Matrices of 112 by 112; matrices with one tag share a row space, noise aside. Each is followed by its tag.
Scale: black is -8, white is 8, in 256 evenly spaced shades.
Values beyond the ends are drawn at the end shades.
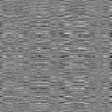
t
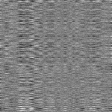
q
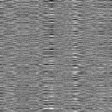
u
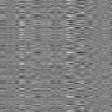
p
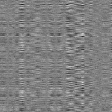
p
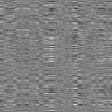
u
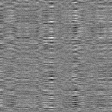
u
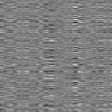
u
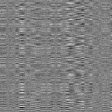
p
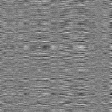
t
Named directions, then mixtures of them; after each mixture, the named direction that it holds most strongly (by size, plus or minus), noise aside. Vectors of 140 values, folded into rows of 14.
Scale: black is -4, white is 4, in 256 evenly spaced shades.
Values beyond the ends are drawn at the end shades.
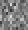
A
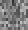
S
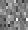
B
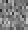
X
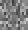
S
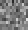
S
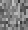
S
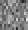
B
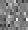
B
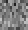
X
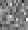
B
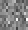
B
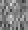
A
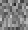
A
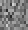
A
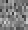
X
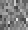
B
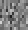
A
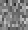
S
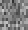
S
